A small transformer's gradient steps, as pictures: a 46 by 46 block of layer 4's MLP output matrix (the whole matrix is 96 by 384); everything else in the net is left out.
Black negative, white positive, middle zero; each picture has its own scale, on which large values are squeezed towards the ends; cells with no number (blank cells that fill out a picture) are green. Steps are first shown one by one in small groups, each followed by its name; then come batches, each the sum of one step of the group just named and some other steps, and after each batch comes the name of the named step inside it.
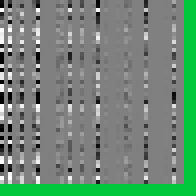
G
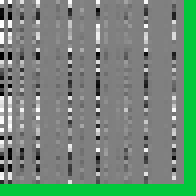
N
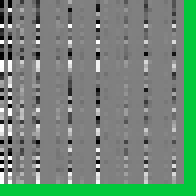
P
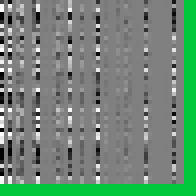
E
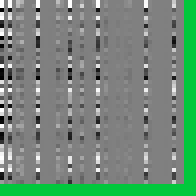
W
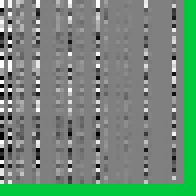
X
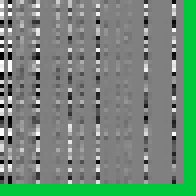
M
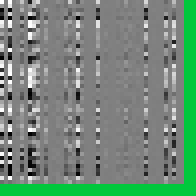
N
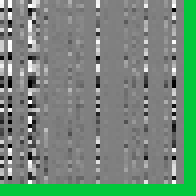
X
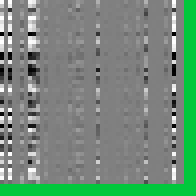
G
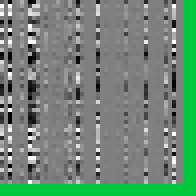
M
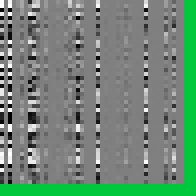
W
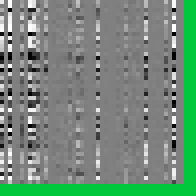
G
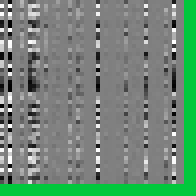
M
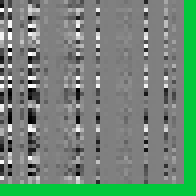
G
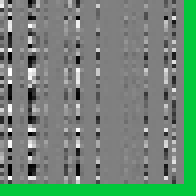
W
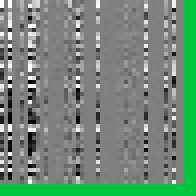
W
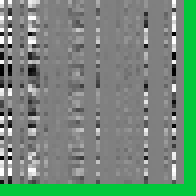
N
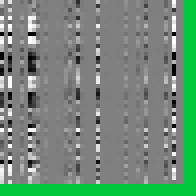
P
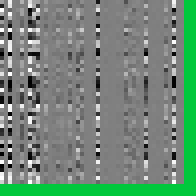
G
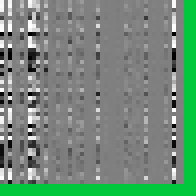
E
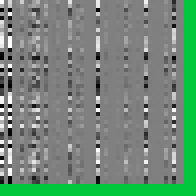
N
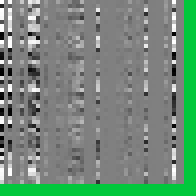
G
